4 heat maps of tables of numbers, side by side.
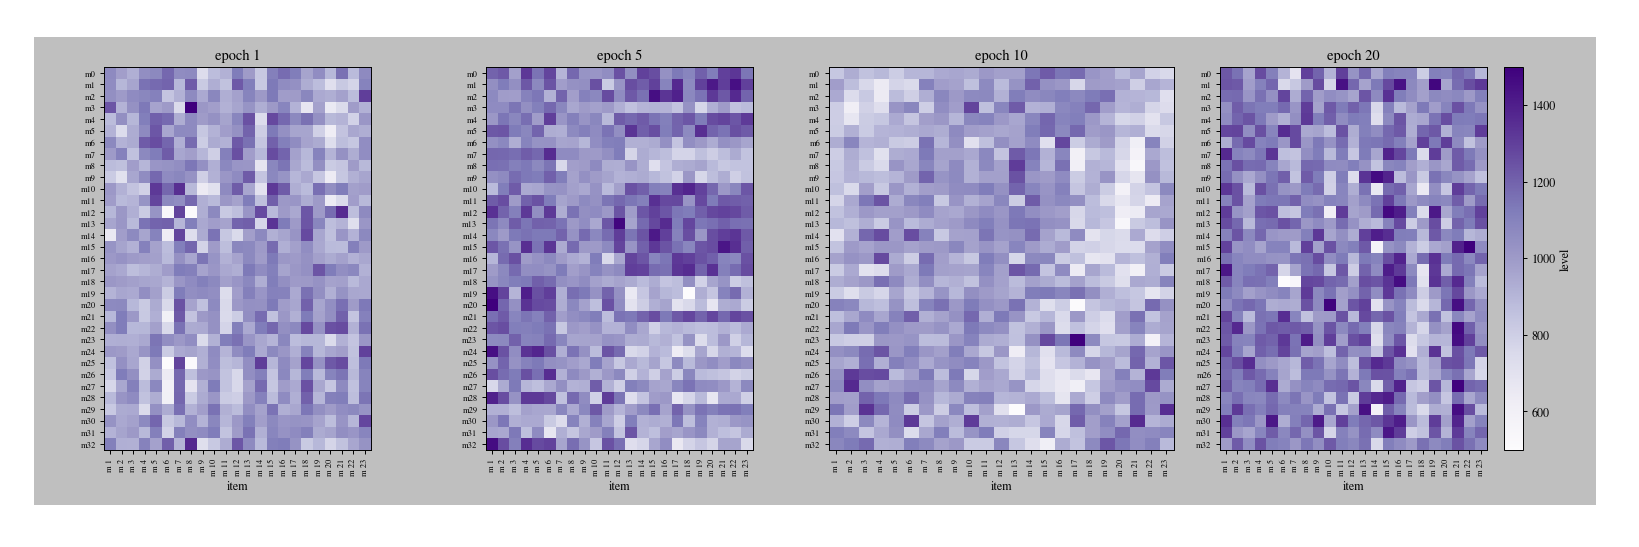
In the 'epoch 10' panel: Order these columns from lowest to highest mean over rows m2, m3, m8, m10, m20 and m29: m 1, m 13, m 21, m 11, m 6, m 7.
m 21, m 6, m 1, m 7, m 11, m 13
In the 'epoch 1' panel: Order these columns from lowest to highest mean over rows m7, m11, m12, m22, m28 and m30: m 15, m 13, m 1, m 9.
m 9, m 1, m 13, m 15
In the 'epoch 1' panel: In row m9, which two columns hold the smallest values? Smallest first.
m 20, m 2
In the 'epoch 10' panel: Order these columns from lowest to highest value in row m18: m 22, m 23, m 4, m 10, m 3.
m 10, m 22, m 3, m 23, m 4
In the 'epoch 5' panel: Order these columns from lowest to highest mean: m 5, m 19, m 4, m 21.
m 19, m 21, m 5, m 4
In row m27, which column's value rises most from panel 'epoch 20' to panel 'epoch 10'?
m 2
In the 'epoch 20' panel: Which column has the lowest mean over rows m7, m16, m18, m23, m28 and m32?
m 18
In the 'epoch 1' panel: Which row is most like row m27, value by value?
m14
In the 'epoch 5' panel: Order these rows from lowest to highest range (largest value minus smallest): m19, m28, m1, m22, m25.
m25, m22, m1, m28, m19
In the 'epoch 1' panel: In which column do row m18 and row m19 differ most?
m 11
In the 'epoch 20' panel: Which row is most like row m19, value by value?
m2
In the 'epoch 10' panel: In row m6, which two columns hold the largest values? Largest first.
m 16, m 7
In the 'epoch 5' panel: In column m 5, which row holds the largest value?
m24
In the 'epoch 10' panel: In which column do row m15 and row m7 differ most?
m 4
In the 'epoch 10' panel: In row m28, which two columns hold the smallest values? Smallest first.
m 16, m 18
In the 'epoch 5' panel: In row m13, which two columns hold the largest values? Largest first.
m 12, m 16
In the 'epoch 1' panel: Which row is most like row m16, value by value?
m18
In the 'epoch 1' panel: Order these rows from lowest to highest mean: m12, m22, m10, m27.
m27, m12, m10, m22
